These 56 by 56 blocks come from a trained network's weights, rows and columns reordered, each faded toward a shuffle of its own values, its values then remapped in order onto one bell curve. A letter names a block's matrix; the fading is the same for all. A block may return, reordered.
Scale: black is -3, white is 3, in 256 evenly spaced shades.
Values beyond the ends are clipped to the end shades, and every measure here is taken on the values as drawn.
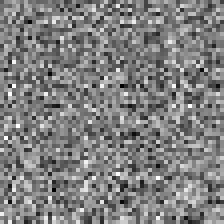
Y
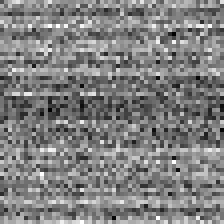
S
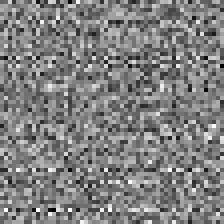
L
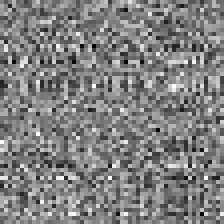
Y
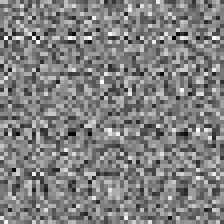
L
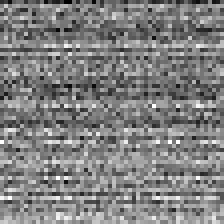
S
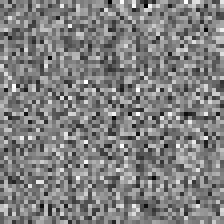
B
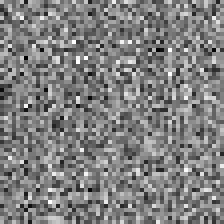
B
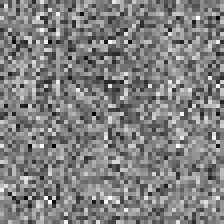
B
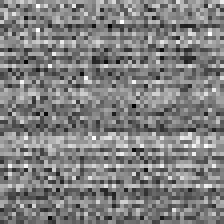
S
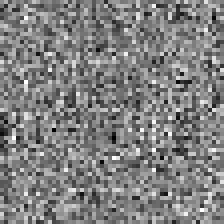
B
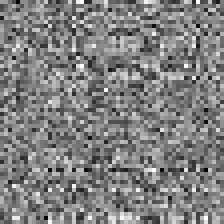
Y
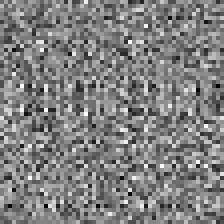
L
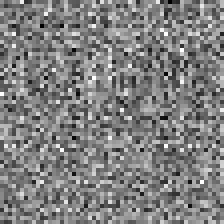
B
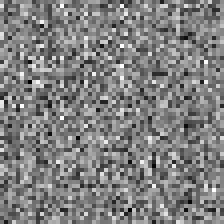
B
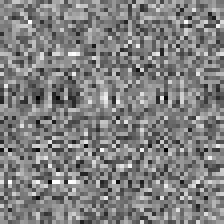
L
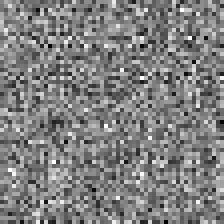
L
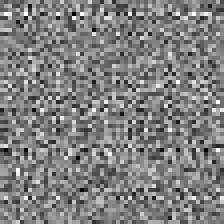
L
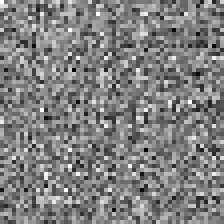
B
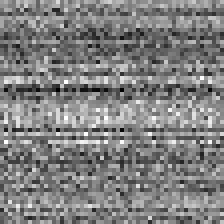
S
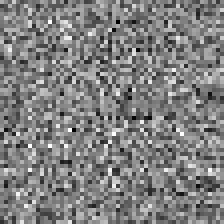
B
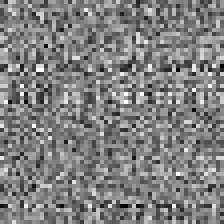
Y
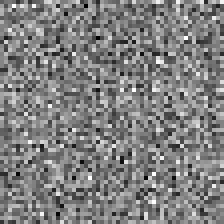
B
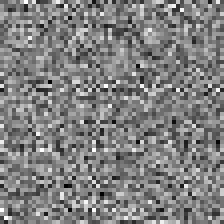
L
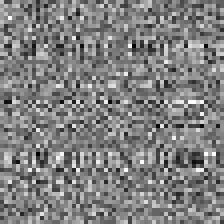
Y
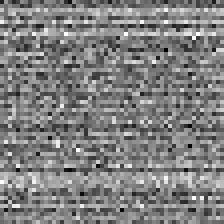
S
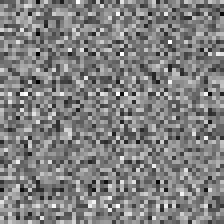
L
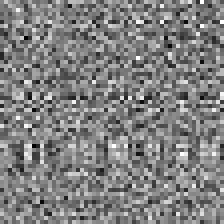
Y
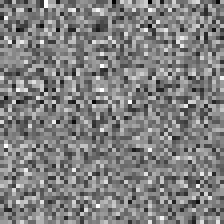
L
